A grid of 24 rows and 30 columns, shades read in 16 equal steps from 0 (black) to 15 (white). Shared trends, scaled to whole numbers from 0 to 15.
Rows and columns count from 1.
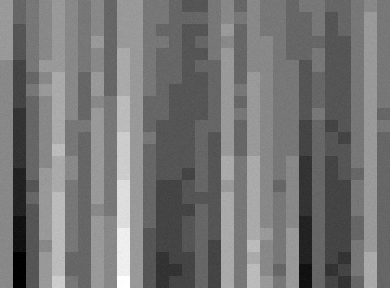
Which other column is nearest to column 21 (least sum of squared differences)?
4
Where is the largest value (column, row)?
10, 24
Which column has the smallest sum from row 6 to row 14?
2
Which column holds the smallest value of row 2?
26
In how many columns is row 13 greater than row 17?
7
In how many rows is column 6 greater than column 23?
10
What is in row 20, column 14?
4
